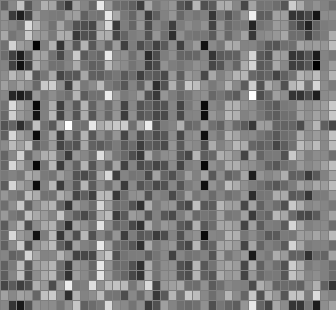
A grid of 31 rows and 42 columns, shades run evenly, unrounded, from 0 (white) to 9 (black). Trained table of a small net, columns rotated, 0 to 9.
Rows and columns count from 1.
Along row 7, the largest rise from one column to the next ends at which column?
33
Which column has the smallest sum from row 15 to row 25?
13
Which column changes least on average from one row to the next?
41
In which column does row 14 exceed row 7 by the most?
5
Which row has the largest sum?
6
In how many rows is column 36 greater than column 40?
20
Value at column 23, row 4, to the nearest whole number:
4
